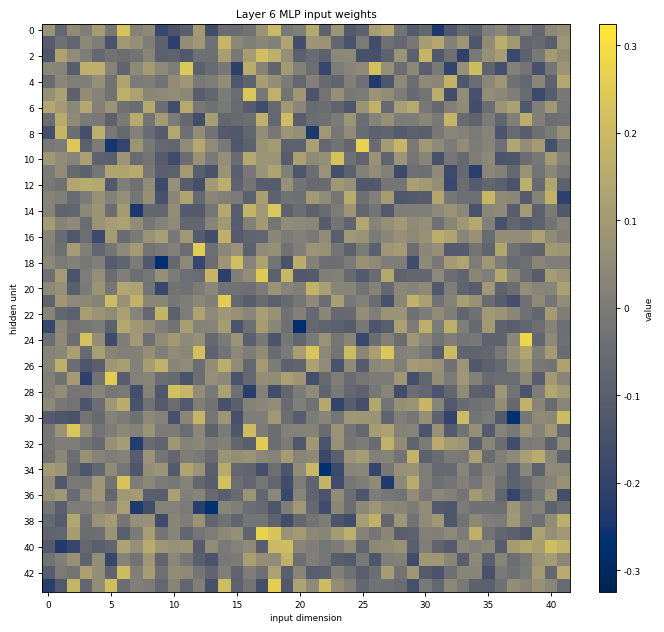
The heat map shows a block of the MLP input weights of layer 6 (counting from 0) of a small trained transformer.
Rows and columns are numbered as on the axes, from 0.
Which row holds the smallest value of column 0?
43
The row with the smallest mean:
37
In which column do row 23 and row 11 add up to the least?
20
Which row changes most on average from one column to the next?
3
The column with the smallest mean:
15
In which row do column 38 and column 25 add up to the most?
9
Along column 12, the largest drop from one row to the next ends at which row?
18
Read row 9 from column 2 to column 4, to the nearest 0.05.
0.25 -0.1 0
